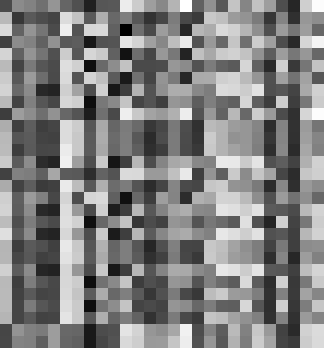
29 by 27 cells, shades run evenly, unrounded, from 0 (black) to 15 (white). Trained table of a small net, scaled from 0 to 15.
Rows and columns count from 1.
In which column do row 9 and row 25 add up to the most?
6
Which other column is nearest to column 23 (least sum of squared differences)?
13
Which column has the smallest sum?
25
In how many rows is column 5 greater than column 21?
6
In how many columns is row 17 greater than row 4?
15
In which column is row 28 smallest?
8
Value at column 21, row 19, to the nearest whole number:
13
